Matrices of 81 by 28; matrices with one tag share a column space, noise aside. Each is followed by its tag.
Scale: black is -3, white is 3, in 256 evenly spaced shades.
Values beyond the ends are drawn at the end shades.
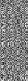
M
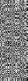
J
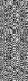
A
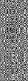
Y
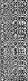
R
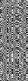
Y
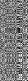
Y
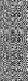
A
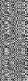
R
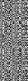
R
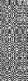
A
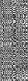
M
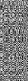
A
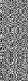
Y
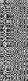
M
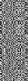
R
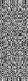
J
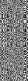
M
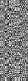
J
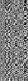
J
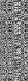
R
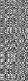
Y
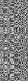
Y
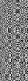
Y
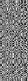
J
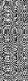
A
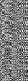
R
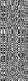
A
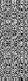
J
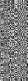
J
